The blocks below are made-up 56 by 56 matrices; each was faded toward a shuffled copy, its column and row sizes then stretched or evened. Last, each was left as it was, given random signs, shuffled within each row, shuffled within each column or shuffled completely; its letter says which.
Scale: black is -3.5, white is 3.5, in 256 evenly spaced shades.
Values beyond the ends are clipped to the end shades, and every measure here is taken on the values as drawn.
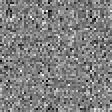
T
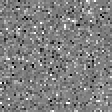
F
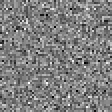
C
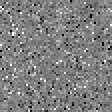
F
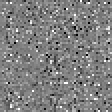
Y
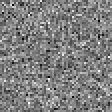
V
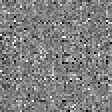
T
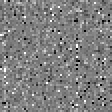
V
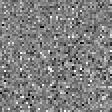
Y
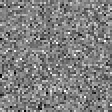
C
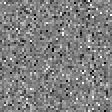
V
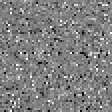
C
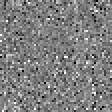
Y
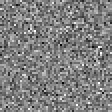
F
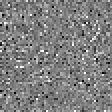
T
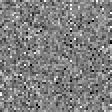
V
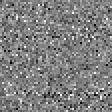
C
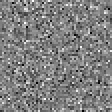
V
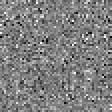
T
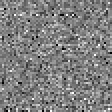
C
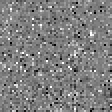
Y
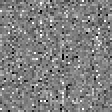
V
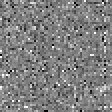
T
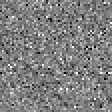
C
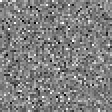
F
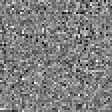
Y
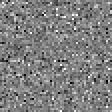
C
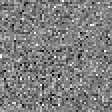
Y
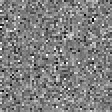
V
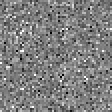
V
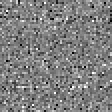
C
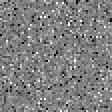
F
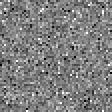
F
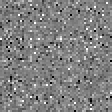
Y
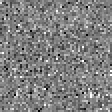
C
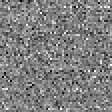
C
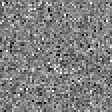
C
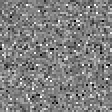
C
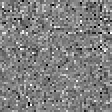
T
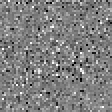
T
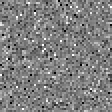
F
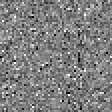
V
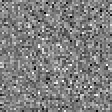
V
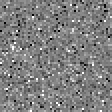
F
